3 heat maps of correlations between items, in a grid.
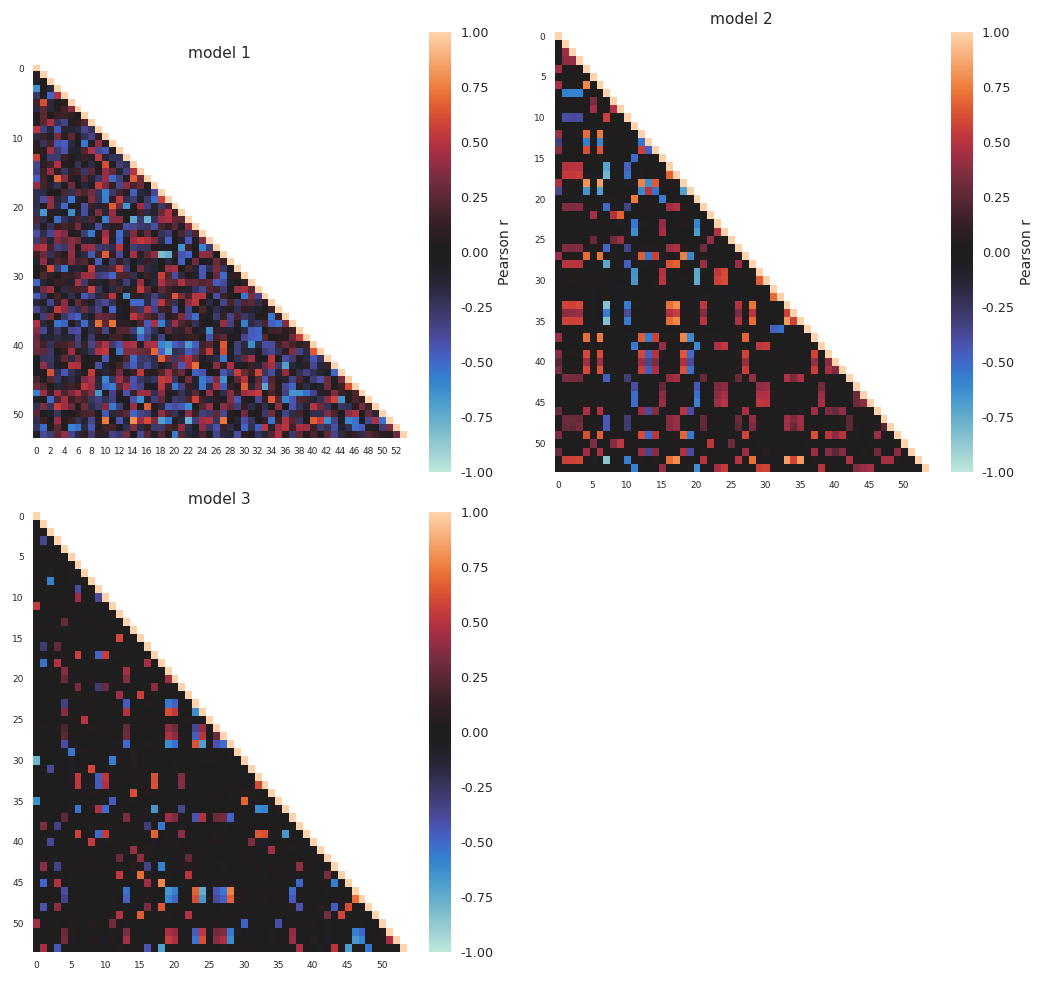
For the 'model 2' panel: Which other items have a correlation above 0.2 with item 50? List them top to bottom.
5, 8, 9, 22, 25
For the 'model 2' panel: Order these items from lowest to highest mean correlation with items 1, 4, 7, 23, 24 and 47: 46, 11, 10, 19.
11, 19, 10, 46
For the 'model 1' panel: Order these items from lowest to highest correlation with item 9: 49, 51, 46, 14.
49, 46, 14, 51
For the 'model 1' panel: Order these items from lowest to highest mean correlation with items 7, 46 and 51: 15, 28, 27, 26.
15, 27, 28, 26
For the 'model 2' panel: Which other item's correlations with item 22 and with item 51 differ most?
9
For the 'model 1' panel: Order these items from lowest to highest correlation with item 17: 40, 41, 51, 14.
14, 51, 40, 41
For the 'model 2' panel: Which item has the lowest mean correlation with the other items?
7
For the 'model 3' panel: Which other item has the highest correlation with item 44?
15
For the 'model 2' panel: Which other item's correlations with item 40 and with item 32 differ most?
31
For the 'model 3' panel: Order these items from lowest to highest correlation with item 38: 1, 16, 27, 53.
16, 27, 1, 53
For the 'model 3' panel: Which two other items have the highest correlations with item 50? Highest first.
0, 11
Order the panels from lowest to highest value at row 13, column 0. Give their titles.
model 2, model 3, model 1
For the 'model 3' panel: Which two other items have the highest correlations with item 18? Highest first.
45, 48
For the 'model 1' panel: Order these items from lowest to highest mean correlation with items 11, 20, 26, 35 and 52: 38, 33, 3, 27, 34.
34, 3, 27, 38, 33
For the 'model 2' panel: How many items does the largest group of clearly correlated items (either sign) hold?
17
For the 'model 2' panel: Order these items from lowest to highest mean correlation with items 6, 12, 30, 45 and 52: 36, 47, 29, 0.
36, 47, 0, 29
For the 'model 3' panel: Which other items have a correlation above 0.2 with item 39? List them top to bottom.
6, 10, 17, 21, 32, 33
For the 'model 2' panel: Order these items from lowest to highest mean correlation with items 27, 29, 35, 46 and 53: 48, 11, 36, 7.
11, 7, 36, 48
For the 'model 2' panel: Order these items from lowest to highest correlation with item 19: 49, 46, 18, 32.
18, 49, 46, 32
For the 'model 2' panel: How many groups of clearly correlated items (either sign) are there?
5
